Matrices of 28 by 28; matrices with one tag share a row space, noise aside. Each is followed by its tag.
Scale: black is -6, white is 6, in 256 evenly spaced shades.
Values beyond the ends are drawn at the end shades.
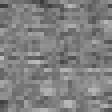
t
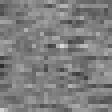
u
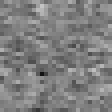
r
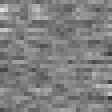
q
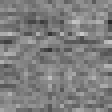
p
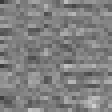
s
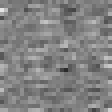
t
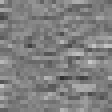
u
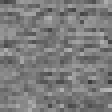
p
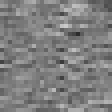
u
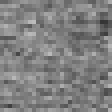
p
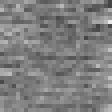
q
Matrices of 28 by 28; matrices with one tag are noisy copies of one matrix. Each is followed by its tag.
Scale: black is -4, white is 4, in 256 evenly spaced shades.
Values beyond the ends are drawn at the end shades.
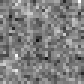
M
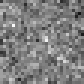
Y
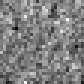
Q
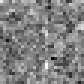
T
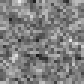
M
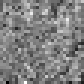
Q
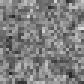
T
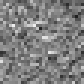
Y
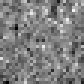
Q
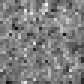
Q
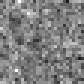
M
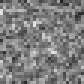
Y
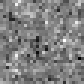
M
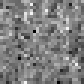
Q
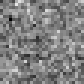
M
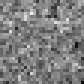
Q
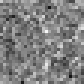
T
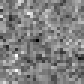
M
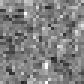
T
